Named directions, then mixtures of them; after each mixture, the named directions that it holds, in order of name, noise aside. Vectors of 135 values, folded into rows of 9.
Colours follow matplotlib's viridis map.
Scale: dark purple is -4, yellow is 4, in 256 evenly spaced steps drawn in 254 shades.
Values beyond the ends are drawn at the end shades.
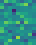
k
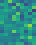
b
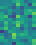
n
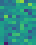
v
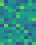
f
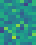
k, n.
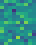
k.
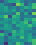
b, n, v.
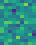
k.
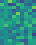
b, k.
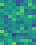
f, n.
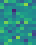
k.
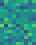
f.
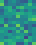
f.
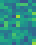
f, k, n.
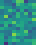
f, n, v.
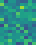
f.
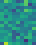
f, k, v.
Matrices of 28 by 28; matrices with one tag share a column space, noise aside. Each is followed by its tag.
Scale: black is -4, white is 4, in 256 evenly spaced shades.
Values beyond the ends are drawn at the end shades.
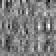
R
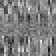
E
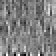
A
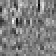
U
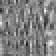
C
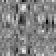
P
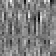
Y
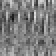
Y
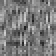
C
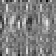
P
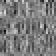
R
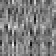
C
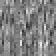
C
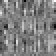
R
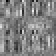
R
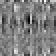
P
